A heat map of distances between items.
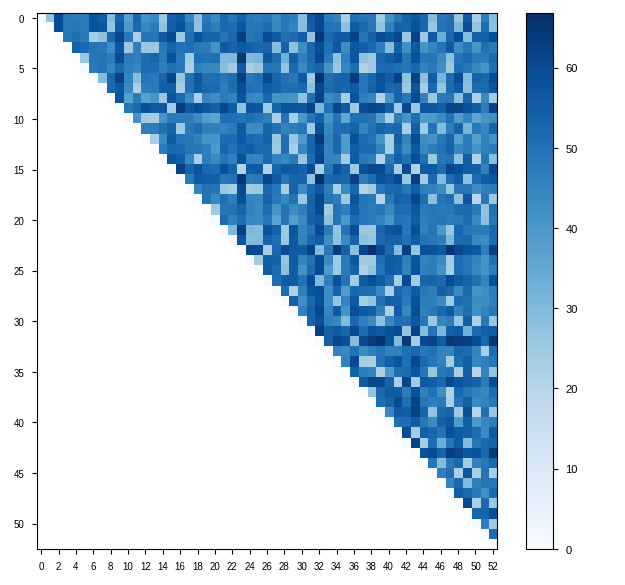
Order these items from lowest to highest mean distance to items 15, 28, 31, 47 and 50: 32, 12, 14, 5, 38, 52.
5, 38, 14, 52, 12, 32
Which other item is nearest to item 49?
44
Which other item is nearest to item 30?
50
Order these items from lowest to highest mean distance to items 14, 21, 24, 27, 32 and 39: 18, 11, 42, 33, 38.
18, 38, 33, 11, 42
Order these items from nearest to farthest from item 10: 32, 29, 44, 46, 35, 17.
29, 35, 44, 46, 17, 32
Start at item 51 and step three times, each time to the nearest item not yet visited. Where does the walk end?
20
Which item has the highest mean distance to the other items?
32
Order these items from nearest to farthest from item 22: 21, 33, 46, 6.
21, 33, 46, 6
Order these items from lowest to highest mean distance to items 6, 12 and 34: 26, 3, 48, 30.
3, 30, 48, 26
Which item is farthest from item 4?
23
